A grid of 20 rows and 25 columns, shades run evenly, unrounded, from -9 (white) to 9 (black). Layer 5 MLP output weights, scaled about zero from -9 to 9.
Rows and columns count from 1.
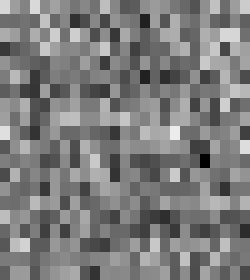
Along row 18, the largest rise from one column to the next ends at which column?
4
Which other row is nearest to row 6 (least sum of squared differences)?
17
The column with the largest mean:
20
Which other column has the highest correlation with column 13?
7
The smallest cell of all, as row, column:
10, 18
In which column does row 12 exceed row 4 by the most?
21
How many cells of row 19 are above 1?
6
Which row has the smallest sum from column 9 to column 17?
9
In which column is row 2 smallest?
5
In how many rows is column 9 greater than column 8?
12
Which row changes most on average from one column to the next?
3
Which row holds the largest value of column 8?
2
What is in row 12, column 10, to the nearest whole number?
-5
